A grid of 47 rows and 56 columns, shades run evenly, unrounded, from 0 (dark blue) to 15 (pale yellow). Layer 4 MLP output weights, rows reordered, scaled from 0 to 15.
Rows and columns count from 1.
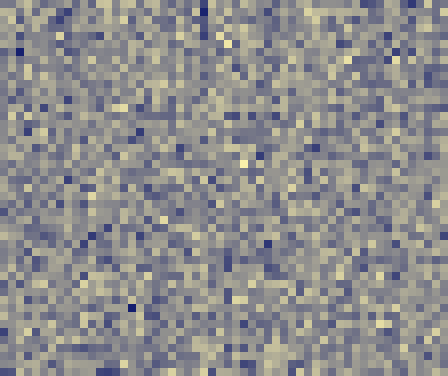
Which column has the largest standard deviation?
26
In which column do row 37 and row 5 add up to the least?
49
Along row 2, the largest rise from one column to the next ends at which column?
27
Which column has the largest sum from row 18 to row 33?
31
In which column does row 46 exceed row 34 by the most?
34
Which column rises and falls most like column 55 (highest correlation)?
52
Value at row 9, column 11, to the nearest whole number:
9
